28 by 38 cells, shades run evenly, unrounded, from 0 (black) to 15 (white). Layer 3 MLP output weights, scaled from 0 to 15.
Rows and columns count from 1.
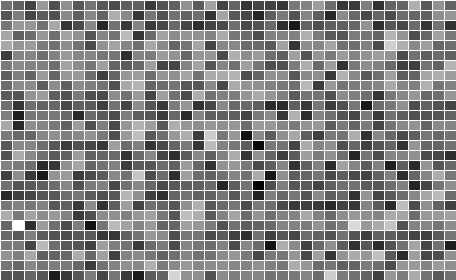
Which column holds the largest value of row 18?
12
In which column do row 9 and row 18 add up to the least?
4
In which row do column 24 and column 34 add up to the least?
3
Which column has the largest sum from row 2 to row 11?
33
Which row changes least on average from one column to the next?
27
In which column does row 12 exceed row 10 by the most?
25
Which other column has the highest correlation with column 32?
30
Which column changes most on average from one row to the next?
22
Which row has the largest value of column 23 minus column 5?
28
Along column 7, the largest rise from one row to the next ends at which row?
13
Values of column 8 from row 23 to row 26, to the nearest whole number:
1 5 4 6
